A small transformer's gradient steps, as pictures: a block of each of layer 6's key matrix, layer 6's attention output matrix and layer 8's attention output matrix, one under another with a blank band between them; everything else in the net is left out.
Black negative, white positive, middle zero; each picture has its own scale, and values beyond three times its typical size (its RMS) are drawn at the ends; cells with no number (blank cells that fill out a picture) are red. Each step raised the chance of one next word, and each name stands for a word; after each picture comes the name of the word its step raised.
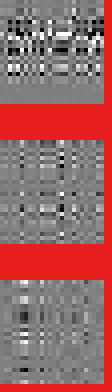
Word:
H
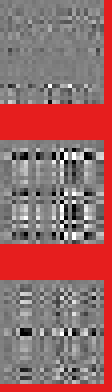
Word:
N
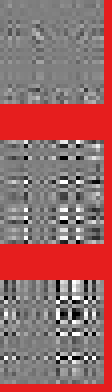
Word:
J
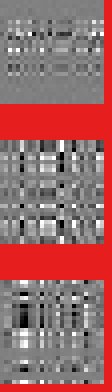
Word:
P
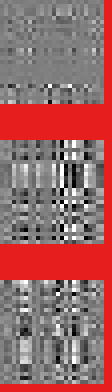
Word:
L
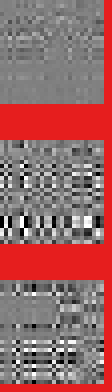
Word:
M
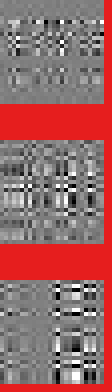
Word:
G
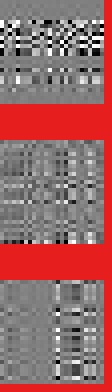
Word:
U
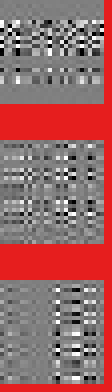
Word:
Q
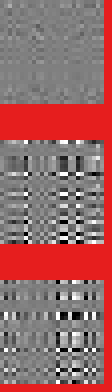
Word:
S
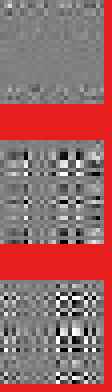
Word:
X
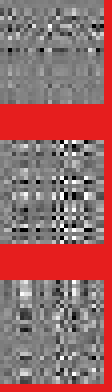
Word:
J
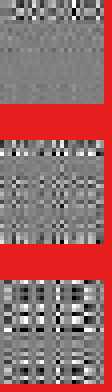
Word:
U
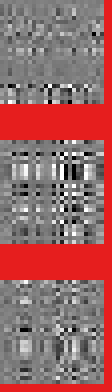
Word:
H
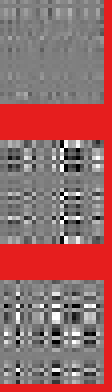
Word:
P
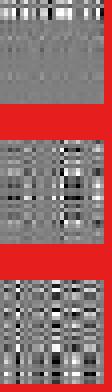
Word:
G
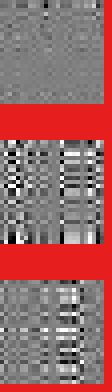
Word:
U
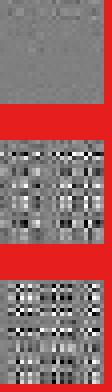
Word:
G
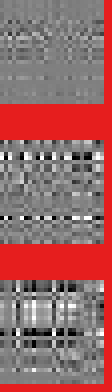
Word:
P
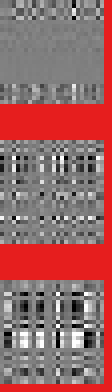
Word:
P
